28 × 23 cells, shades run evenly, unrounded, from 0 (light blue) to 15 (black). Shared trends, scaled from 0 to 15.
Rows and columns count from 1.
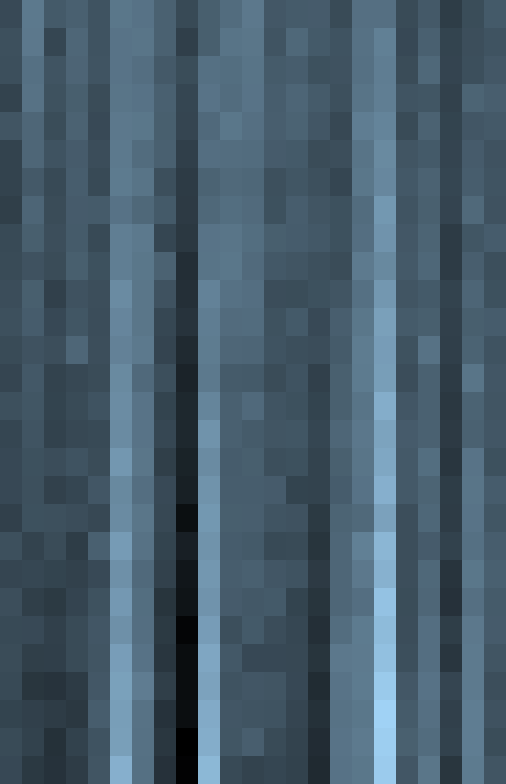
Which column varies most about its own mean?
18
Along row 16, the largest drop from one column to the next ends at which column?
10
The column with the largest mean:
9
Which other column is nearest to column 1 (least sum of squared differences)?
5
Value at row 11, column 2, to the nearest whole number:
8
